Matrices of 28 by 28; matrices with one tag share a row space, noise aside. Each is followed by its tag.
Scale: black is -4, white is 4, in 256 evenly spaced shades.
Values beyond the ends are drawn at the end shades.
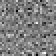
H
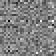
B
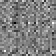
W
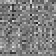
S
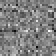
B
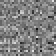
B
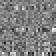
W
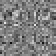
W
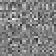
S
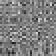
S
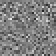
W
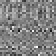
S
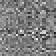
H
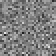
W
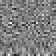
W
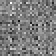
S
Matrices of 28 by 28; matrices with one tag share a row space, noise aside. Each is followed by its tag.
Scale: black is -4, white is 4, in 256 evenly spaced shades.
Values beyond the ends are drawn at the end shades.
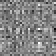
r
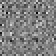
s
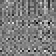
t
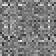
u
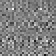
t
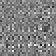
t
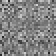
u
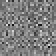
t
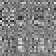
u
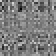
u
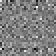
s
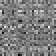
u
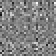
s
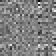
r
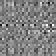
t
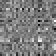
r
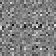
s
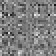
u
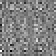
s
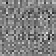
t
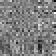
r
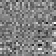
r
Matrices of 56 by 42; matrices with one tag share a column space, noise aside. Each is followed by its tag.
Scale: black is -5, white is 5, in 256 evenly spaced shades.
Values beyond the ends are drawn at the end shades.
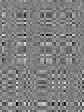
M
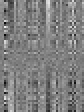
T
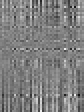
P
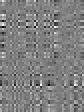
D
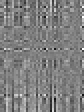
P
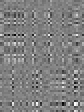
M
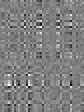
D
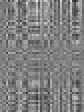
T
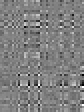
D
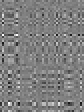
M
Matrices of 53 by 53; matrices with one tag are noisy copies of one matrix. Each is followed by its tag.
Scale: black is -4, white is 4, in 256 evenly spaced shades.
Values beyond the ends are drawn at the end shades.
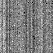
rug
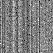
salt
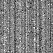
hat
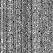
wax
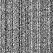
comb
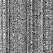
rug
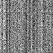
rug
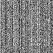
comb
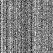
wax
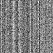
salt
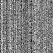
wax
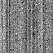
rug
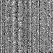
salt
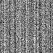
hat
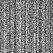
hat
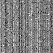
comb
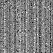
hat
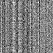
salt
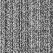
comb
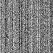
comb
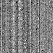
salt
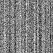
hat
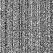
comb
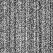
hat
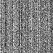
comb
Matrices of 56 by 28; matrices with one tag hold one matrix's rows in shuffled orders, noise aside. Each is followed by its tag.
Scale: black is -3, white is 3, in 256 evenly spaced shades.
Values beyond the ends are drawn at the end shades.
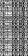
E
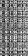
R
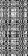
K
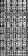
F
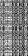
E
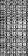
F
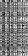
R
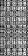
F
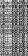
E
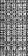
F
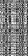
K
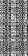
K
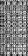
F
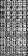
F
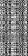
K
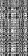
K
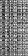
R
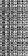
R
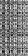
R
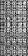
F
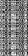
K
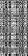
K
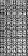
F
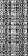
K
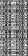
K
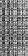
R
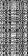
K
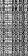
E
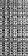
R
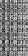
R
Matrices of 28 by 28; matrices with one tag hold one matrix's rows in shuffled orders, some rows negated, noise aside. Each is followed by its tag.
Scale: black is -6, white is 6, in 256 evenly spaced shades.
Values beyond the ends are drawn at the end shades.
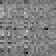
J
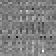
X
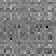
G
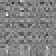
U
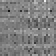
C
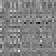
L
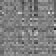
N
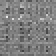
U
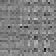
C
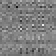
X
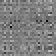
G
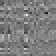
J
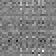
X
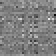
N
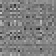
L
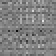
X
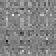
U
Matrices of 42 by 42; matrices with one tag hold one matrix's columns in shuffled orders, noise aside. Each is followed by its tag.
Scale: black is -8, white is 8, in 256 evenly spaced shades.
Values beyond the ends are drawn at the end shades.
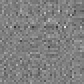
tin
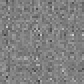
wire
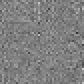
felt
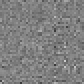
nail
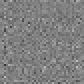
nail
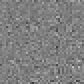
nail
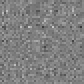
tin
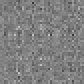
wire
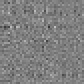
tin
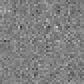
tin
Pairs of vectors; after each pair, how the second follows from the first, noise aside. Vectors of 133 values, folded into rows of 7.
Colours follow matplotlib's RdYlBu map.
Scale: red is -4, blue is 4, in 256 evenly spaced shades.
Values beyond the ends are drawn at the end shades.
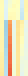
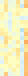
wrapped around, shrunk.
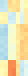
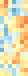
reversed, negated.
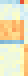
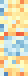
reversed, negated.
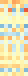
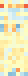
reversed, negated, partly zeroed.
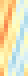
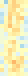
wrapped around, shrunk.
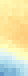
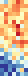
scaled up.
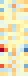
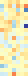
reversed, negated, partly zeroed.
